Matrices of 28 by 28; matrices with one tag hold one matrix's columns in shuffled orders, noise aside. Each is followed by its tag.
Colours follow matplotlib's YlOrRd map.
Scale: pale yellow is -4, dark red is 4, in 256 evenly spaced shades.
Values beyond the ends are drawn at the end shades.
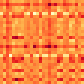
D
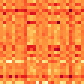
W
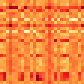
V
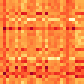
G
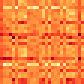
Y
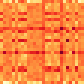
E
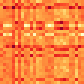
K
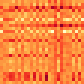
V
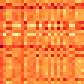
K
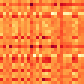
D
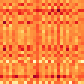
W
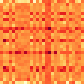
E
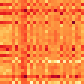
W
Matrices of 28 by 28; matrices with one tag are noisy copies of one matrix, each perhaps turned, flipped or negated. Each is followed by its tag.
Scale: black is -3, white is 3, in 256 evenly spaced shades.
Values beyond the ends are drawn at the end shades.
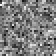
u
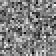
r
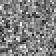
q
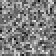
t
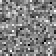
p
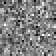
p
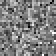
r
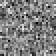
r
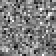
p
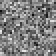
p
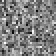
r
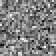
p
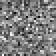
t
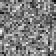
u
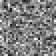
q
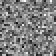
u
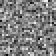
q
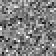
t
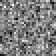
u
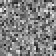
q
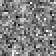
u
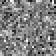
u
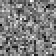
p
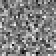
t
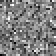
u
